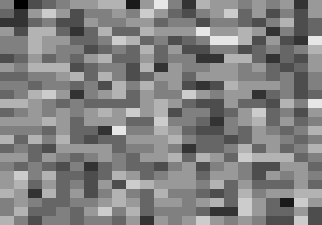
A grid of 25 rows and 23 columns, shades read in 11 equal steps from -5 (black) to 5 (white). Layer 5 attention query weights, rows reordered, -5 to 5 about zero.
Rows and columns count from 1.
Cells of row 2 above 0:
10
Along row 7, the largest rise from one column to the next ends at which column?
17
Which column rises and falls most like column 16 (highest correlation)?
15
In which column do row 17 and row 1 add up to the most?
12
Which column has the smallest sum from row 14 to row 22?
7
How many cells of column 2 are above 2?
1
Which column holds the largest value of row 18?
18
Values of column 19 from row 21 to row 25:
-1 0 1 1 0
